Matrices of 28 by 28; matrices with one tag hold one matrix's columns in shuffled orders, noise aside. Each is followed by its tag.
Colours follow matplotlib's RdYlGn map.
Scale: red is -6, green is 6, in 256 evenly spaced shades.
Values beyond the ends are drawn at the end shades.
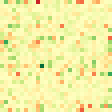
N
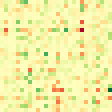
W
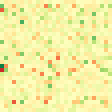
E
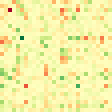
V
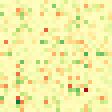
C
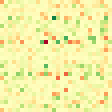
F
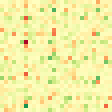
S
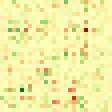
W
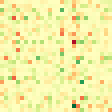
S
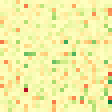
C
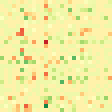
S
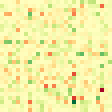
C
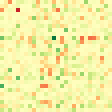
V
